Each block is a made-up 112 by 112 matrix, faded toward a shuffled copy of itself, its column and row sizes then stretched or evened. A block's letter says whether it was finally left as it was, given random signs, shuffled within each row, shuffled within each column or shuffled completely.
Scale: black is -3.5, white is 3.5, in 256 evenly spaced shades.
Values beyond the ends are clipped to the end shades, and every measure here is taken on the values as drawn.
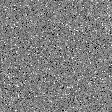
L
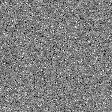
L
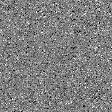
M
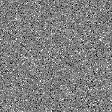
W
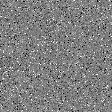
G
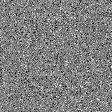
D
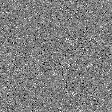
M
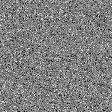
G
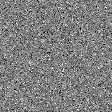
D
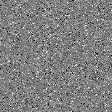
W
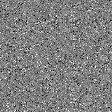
W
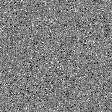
L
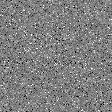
G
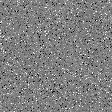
L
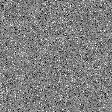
D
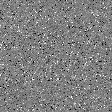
G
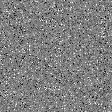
D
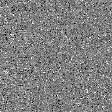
W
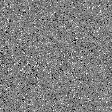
M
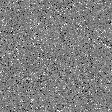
G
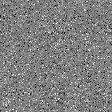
W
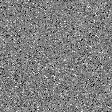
G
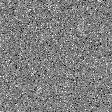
L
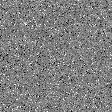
G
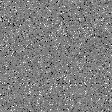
W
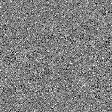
W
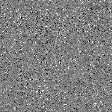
W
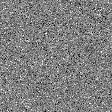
G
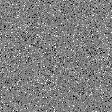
W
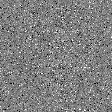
M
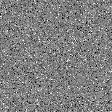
G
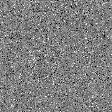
M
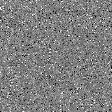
M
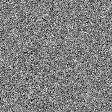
D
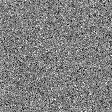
L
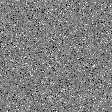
L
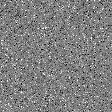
D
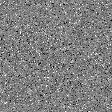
G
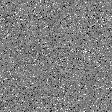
G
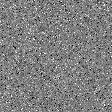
L
